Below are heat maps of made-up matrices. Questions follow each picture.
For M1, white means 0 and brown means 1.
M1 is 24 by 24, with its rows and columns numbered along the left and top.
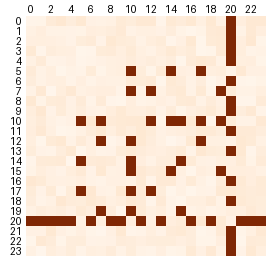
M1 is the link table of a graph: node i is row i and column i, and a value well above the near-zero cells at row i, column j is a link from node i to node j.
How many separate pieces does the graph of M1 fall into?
2
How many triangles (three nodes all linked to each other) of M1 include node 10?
7
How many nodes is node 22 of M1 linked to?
1
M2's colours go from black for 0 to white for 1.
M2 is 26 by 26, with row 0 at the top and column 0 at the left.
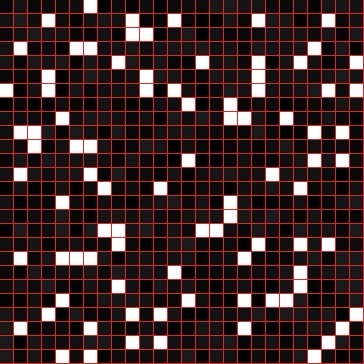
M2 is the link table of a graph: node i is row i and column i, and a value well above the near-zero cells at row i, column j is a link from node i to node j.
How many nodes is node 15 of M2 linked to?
1
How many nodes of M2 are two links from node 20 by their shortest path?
5
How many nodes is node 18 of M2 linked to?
5
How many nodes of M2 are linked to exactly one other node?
2
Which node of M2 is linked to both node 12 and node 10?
node 6
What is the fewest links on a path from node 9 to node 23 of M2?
2
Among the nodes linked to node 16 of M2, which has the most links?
node 8
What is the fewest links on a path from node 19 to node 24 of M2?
4
